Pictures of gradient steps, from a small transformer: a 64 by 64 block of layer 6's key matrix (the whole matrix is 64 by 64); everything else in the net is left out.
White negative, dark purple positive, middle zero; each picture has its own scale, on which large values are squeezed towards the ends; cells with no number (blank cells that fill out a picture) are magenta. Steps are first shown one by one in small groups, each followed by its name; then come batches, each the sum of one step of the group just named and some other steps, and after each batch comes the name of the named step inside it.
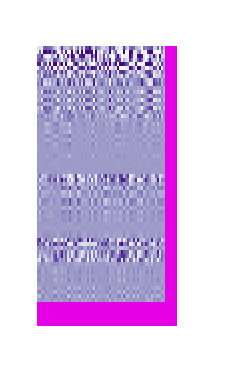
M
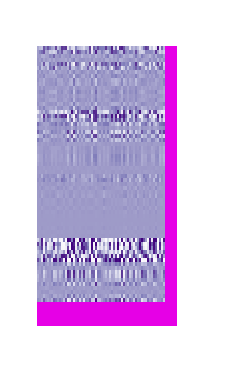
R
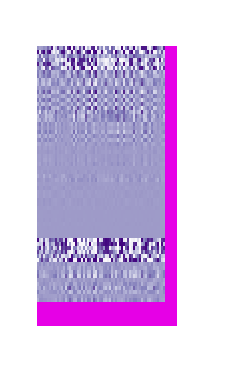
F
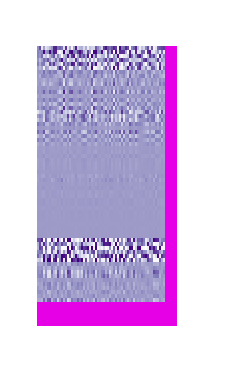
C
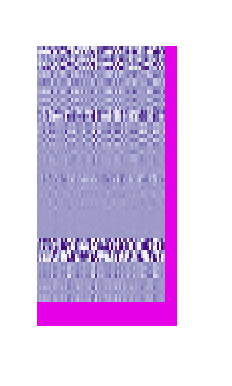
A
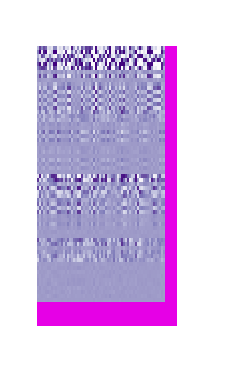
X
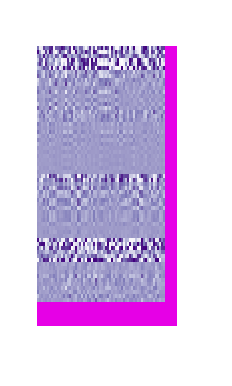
F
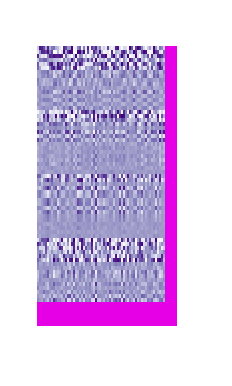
R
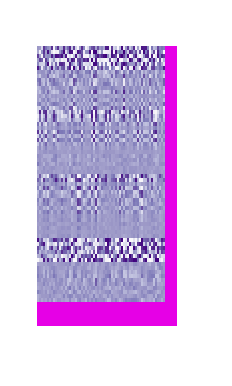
F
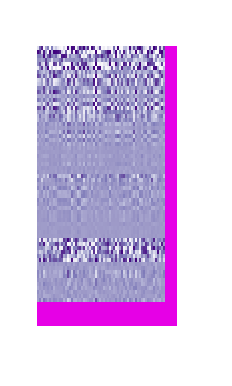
F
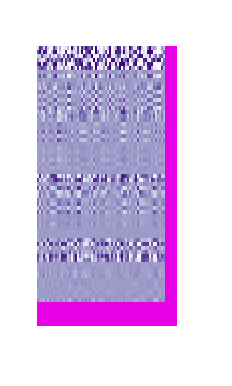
X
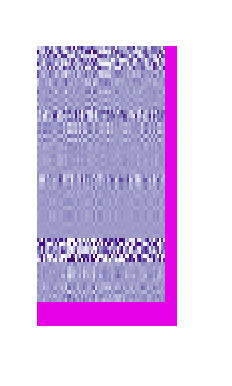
F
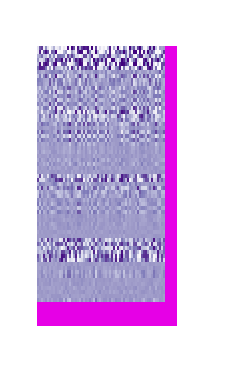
X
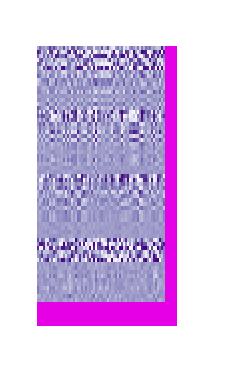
A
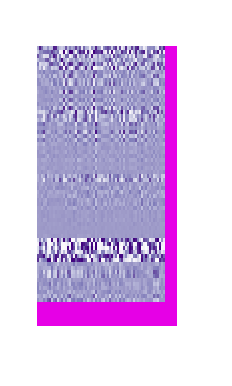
C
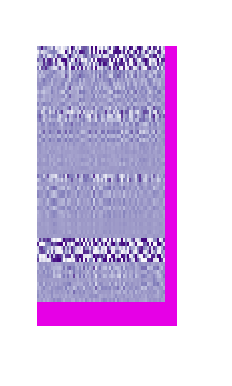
A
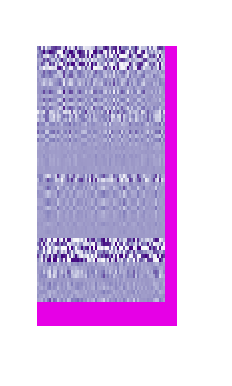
C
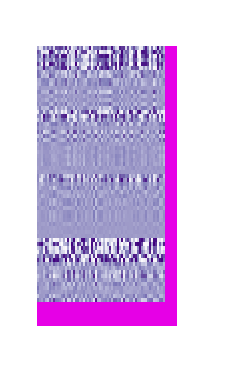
R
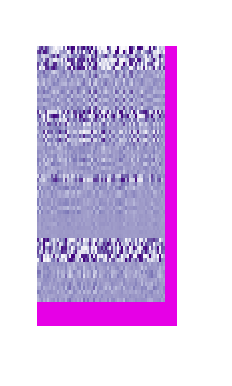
F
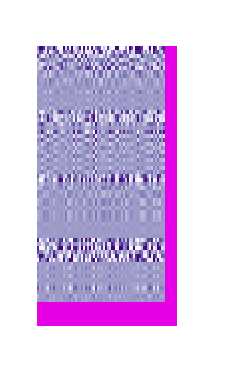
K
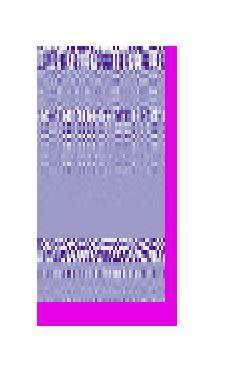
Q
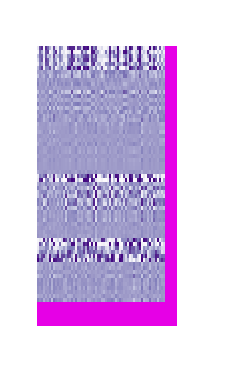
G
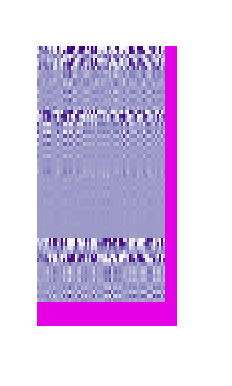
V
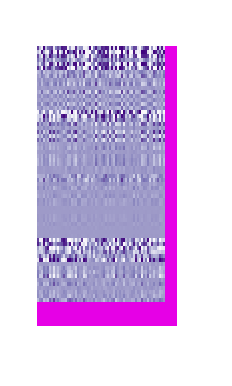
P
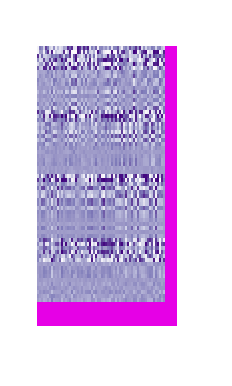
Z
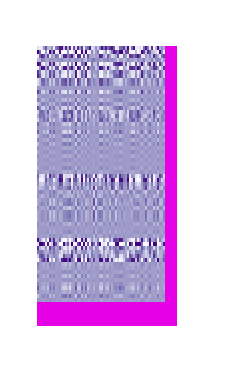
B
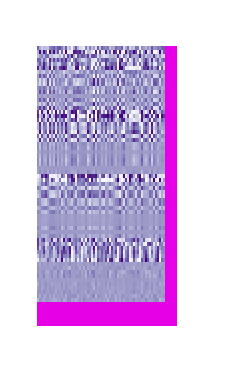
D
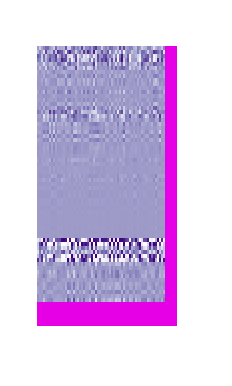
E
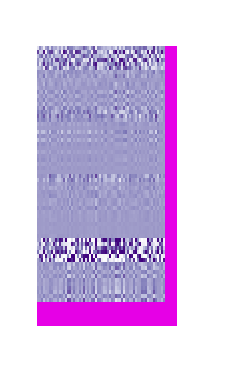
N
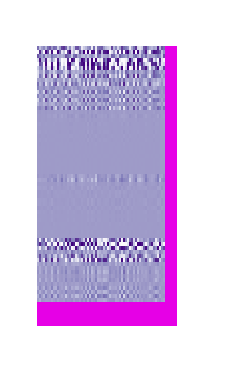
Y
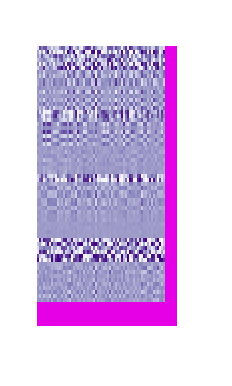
G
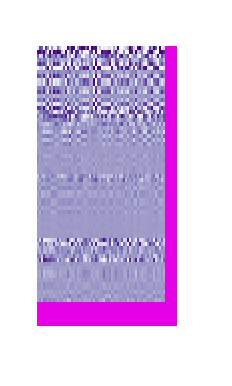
V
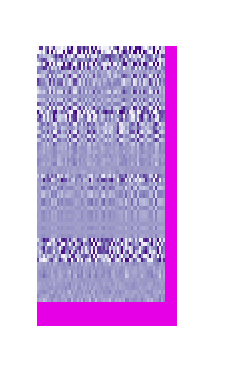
Z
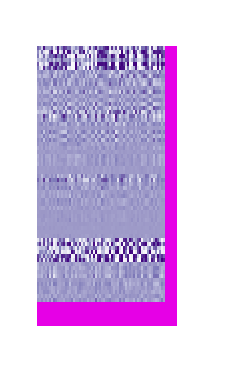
P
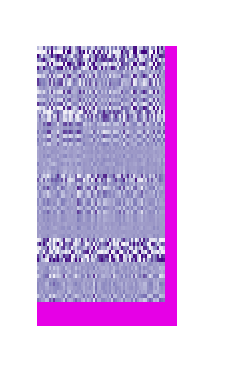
P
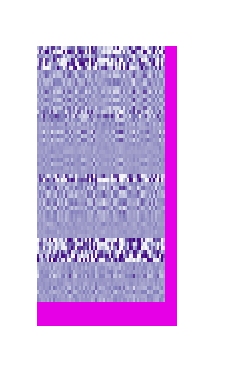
G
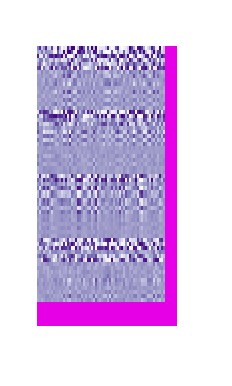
V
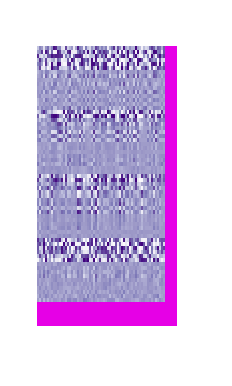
Y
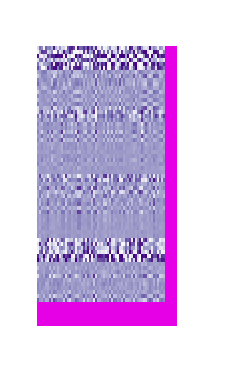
G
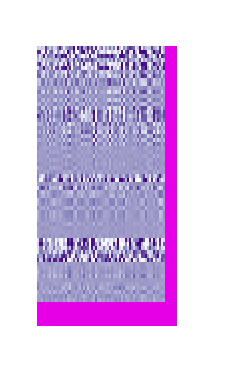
B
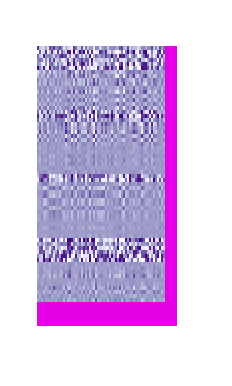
D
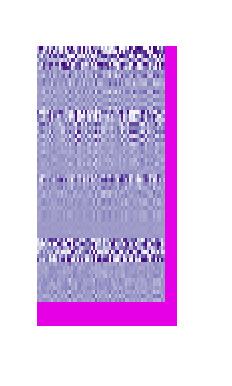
K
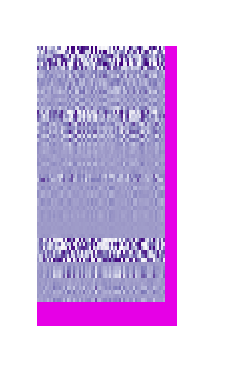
Q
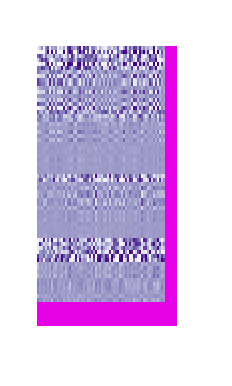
G
